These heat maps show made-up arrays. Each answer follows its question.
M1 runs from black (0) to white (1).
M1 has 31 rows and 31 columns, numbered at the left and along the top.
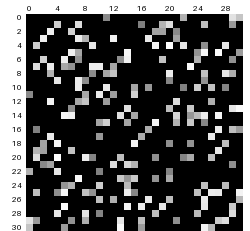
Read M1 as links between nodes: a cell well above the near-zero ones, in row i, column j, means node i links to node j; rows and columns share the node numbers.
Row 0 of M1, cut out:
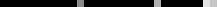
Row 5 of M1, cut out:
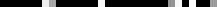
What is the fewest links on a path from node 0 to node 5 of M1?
2
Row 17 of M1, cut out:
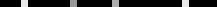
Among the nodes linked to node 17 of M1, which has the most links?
node 10
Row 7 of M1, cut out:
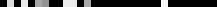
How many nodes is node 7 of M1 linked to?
8
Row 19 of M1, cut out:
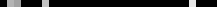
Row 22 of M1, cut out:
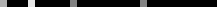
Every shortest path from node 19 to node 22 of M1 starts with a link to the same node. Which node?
node 1
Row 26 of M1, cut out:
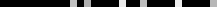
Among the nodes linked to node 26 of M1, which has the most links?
node 25
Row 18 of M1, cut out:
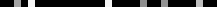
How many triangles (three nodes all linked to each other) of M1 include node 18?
4
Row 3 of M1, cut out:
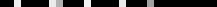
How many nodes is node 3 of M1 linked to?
6
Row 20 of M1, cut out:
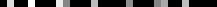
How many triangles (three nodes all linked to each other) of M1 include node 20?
7
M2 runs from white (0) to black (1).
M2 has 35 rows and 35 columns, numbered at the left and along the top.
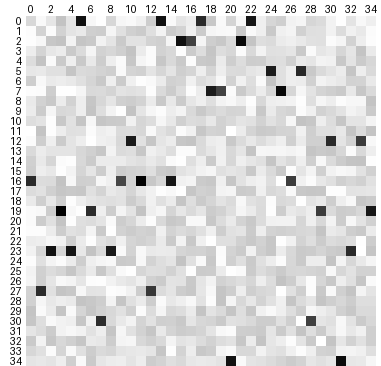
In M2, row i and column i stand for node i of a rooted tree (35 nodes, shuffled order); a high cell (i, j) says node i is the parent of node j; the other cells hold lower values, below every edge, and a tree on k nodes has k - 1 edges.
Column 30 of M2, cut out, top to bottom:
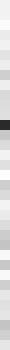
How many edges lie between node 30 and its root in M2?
7
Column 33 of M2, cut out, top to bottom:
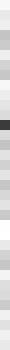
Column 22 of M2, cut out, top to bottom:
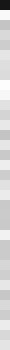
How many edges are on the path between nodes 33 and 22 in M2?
5
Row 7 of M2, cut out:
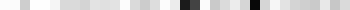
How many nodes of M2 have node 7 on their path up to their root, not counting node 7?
9
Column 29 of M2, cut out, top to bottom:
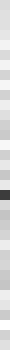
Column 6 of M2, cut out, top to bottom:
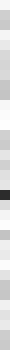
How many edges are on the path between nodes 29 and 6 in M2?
2
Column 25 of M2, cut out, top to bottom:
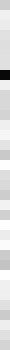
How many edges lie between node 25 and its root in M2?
9
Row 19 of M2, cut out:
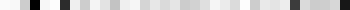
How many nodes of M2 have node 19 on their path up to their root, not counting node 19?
6
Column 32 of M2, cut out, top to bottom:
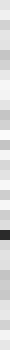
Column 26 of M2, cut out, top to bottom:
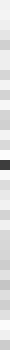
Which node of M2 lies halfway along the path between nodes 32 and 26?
2
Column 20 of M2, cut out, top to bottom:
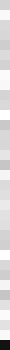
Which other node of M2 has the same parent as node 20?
31
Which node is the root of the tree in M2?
23
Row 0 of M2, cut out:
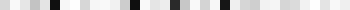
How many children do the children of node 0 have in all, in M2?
2
